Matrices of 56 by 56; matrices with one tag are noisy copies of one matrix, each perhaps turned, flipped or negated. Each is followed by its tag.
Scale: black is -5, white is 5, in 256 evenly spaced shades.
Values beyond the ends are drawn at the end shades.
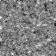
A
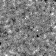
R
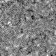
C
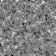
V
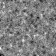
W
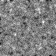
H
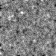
H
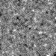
W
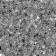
W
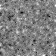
H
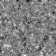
A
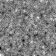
W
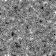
H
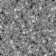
V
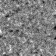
A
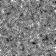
H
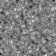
V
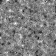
W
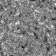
C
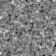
V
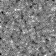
V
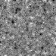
H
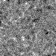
C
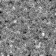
H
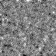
A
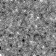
W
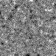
A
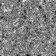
A
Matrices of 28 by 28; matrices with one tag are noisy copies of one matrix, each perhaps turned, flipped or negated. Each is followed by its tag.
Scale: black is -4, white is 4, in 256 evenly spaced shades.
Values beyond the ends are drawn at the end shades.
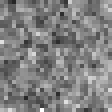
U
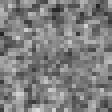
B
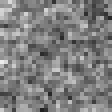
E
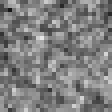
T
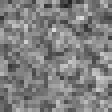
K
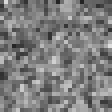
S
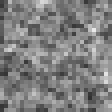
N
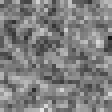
K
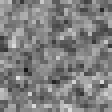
K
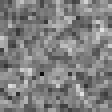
K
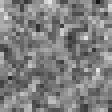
T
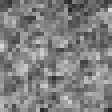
U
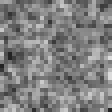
B
